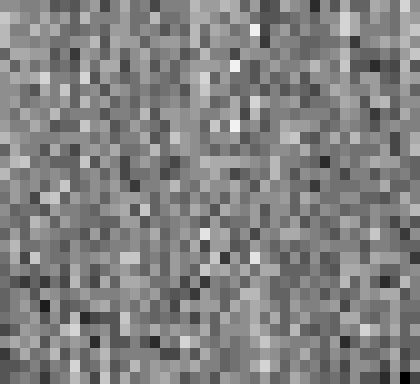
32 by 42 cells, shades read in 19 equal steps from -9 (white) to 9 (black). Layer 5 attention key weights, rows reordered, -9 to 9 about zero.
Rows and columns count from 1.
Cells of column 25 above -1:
23
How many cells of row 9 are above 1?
8
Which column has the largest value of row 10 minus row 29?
27
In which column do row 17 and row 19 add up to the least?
5
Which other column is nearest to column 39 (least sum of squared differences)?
10
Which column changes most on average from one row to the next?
21
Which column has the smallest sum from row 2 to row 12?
35
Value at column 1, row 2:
-5
